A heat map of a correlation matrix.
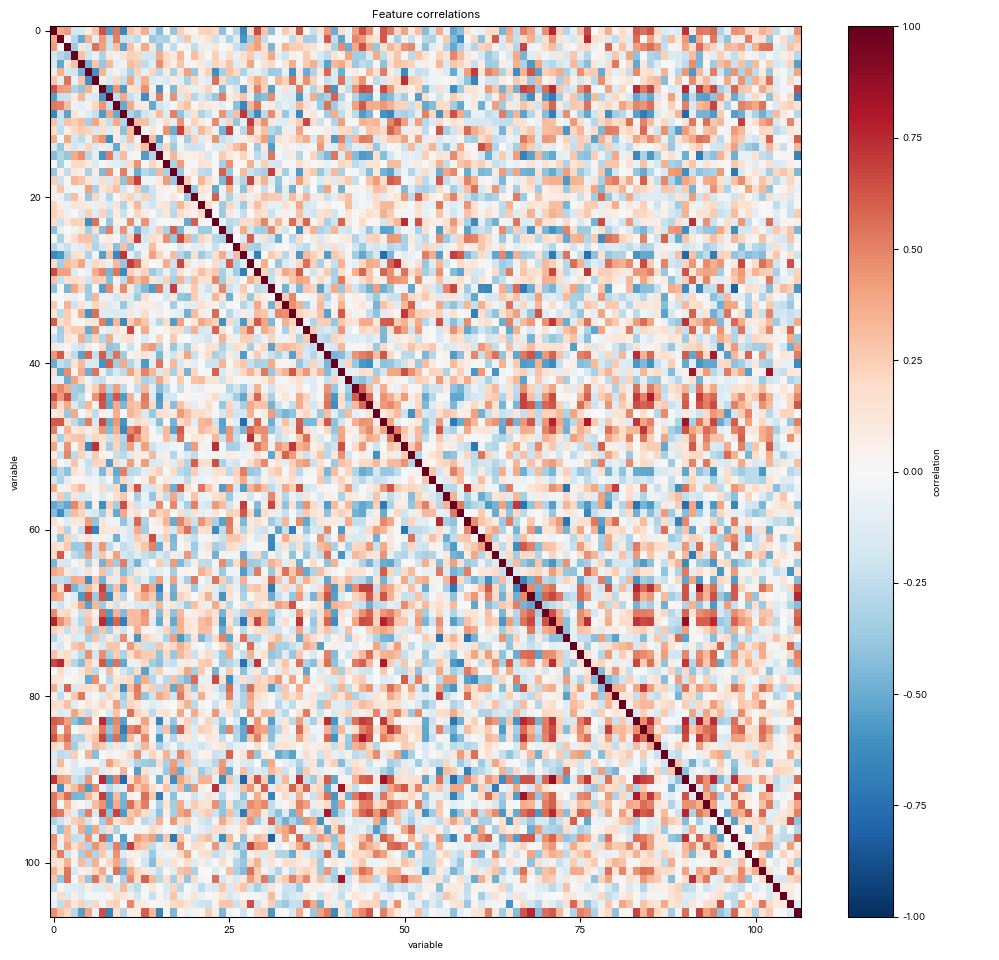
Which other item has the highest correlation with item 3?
57
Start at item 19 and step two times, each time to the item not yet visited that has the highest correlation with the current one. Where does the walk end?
5
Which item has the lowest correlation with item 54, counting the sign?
9
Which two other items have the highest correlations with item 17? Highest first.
31, 24
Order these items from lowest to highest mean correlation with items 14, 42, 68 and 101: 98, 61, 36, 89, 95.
89, 95, 36, 98, 61
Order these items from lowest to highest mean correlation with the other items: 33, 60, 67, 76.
60, 33, 76, 67
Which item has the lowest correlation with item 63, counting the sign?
91
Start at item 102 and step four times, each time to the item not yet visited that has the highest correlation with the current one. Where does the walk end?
50
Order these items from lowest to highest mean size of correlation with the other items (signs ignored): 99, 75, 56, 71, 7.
56, 99, 75, 7, 71
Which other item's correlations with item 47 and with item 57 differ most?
90
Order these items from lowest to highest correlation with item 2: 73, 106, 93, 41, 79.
73, 106, 93, 41, 79
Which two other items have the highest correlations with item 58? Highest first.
27, 57
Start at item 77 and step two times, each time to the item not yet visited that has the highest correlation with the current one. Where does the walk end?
55
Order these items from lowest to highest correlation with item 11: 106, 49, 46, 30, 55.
106, 55, 46, 30, 49
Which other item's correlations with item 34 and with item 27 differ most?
29
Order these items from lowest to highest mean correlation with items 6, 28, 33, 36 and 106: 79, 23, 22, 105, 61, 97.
22, 61, 97, 105, 79, 23
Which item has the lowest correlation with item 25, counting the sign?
78
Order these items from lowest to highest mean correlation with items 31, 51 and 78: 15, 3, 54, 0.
0, 54, 3, 15
